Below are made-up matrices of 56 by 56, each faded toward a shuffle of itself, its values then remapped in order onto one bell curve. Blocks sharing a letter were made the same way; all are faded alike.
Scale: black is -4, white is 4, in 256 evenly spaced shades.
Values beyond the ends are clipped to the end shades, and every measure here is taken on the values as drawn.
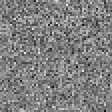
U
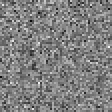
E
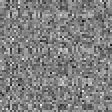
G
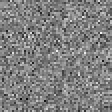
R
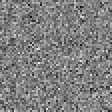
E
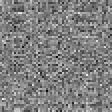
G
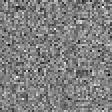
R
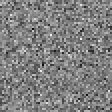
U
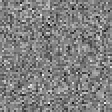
R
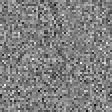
R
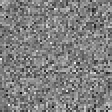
R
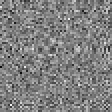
G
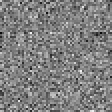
G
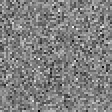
E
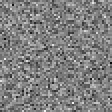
R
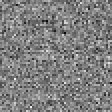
R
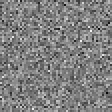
R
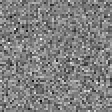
U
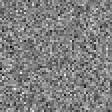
R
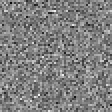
U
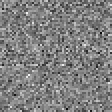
U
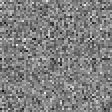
R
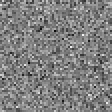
E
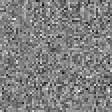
R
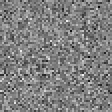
R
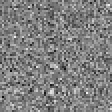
R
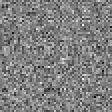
G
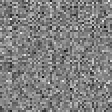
G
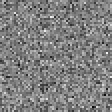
R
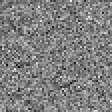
E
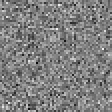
R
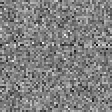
U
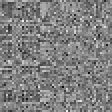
G
